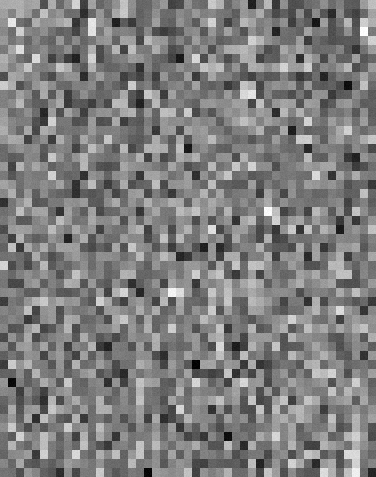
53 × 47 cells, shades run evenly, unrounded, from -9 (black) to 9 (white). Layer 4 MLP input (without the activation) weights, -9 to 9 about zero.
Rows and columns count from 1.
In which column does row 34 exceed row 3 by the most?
40
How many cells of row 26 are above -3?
38
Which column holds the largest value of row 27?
21
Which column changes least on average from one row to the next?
12
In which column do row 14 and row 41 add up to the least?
25
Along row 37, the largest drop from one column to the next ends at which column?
29
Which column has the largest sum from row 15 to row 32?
27
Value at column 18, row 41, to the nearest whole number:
3
